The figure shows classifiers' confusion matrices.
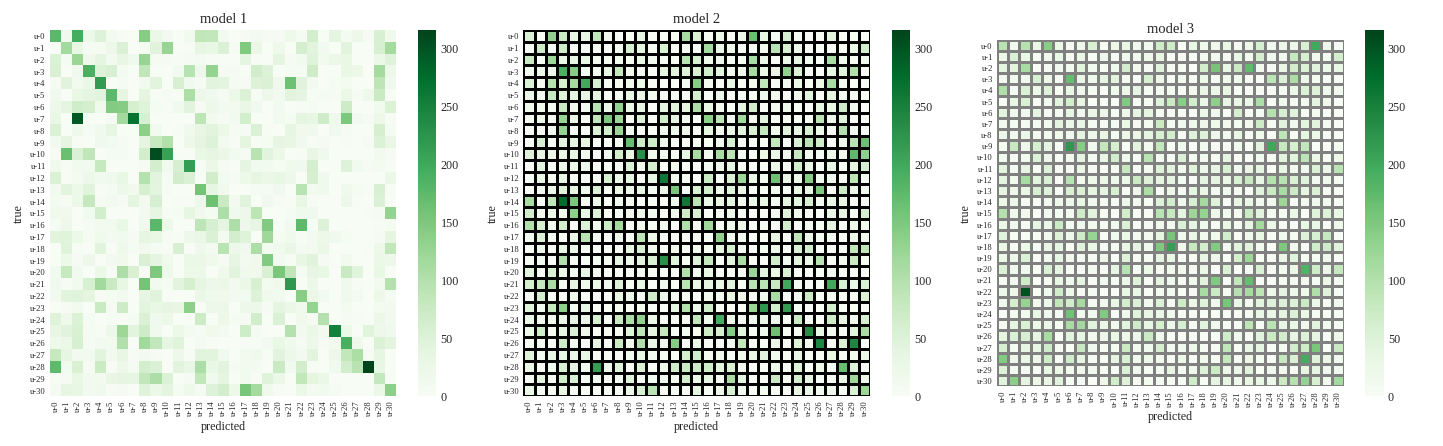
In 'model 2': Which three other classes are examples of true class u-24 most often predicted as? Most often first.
u-17, u-10, u-9
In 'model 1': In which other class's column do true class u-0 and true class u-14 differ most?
u-2
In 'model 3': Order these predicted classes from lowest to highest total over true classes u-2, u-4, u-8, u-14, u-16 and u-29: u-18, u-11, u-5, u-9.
u-9, u-5, u-11, u-18
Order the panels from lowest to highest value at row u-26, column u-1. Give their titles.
model 2, model 1, model 3
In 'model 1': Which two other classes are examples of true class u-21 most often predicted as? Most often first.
u-8, u-4
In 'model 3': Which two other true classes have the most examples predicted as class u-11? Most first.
u-5, u-20
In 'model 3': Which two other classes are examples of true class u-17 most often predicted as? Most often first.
u-15, u-8
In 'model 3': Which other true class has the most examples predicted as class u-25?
u-18
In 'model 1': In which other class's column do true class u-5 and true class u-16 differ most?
u-9
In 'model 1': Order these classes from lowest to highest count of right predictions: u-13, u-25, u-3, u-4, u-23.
u-23, u-13, u-3, u-4, u-25
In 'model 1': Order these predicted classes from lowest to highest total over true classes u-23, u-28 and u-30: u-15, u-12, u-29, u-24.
u-24, u-29, u-15, u-12
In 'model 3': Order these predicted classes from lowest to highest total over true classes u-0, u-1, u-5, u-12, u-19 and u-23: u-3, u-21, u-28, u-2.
u-3, u-21, u-28, u-2
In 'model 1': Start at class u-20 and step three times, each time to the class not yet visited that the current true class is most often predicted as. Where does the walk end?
u-1
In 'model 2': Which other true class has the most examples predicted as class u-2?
u-0
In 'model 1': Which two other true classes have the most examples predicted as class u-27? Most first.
u-28, u-20
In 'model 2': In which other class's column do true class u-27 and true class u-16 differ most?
u-8
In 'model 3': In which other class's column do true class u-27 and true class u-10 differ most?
u-28
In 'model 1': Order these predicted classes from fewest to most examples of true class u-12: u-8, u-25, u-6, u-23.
u-25, u-6, u-23, u-8
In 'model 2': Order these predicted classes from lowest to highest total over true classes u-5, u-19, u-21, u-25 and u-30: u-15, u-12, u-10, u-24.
u-24, u-15, u-10, u-12
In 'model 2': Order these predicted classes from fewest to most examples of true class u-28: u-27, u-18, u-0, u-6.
u-27, u-0, u-18, u-6
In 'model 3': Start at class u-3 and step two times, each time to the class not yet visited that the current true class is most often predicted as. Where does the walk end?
u-24
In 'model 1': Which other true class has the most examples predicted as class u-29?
u-3
